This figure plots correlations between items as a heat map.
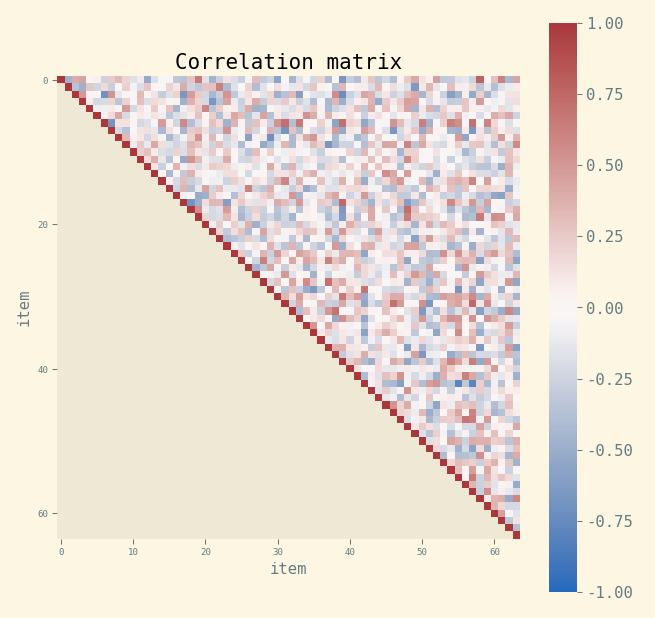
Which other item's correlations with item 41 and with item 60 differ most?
19
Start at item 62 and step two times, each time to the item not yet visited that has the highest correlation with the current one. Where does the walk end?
38
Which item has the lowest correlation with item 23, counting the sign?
17
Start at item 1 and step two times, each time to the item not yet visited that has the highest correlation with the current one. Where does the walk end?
51
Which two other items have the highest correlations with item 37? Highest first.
28, 25
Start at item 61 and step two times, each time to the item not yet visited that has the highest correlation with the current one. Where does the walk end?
58
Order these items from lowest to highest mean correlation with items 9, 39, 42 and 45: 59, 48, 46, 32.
59, 32, 48, 46
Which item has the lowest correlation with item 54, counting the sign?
2
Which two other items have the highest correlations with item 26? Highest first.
15, 56
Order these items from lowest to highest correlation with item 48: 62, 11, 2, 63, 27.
62, 27, 2, 63, 11
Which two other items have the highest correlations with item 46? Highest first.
31, 57
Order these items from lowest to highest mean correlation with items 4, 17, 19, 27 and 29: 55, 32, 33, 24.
32, 55, 24, 33
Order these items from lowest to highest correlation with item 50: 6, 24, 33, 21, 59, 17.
21, 24, 17, 59, 33, 6
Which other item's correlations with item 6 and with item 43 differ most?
39
